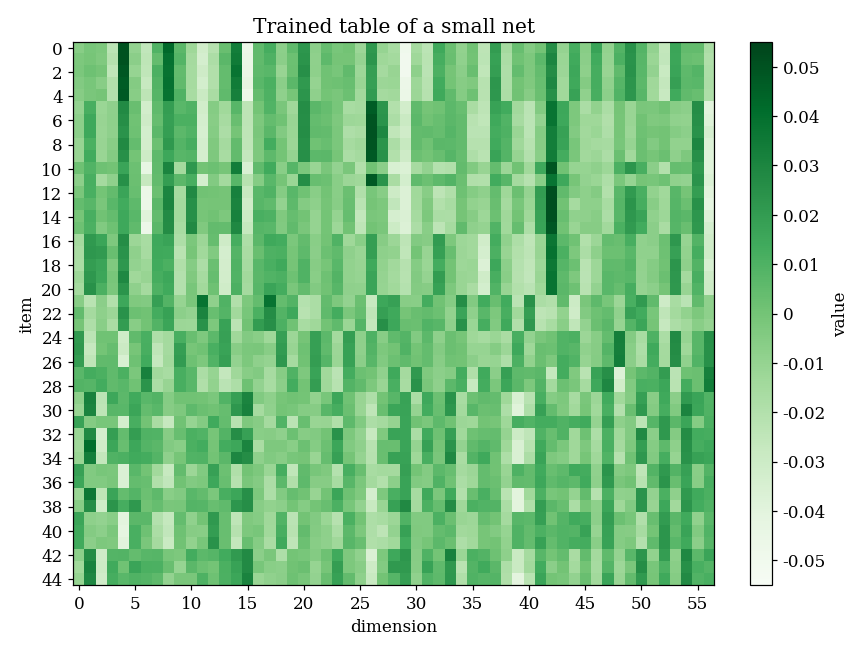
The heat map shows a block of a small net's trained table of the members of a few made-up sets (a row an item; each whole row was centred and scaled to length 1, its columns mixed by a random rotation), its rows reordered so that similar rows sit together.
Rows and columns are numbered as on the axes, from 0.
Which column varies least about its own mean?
22
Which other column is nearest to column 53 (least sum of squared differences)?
48
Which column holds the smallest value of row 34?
39
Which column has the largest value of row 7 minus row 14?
26
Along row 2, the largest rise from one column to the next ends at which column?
4
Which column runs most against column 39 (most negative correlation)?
23
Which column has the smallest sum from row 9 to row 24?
56
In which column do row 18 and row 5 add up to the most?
42
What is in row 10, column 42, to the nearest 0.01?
0.05
